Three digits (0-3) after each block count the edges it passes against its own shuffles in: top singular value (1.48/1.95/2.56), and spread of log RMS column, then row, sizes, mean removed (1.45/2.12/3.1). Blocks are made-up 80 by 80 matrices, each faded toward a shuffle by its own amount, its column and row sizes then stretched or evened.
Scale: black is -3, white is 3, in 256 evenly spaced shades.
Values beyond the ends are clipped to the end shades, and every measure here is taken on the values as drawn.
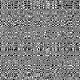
3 1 3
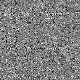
1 1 1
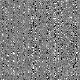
1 3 0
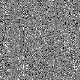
1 2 0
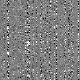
1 3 0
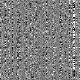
2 3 1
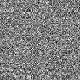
2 0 0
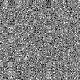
2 0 0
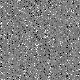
0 2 0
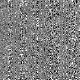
1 3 1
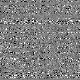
0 1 3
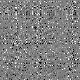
2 2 2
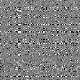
3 2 3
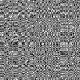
3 0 1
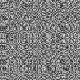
3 1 0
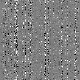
0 3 0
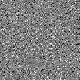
2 0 0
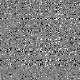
1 2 3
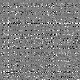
2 1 3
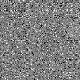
2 0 1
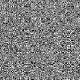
2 1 2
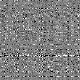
2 2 3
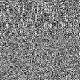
2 0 2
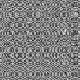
3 0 2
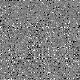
1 1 2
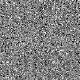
1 1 1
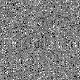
1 1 0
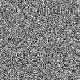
2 0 0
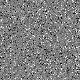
0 1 0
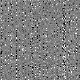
1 3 0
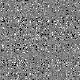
0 2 2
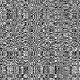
3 2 0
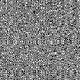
2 0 0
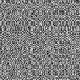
3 0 1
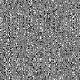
2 2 0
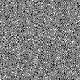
2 0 0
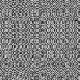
3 2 0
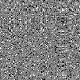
2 1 0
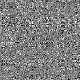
2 1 2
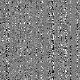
0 3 1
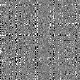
1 3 2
